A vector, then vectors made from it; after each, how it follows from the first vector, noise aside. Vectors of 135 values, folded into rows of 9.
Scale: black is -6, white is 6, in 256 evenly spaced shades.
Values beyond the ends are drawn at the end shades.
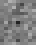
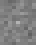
negated, shrunk.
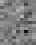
wrapped around.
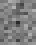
copied.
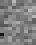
wrapped around.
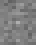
negated, shrunk.
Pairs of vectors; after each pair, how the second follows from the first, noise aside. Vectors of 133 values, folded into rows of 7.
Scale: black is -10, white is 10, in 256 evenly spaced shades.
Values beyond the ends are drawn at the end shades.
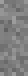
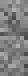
wrapped around, negated, scaled up.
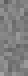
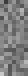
scaled up.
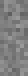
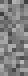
wrapped around, negated, scaled up.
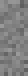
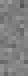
partly zeroed.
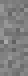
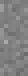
partly zeroed.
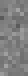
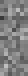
scaled up.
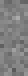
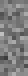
wrapped around, negated, scaled up.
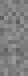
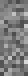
wrapped around, negated, scaled up.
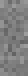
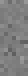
partly zeroed.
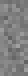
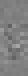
partly zeroed.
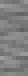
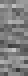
wrapped around, negated, scaled up.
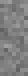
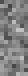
reversed, scaled up.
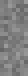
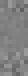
partly zeroed.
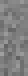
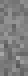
sign-scrambled.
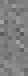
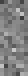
wrapped around, scaled up.
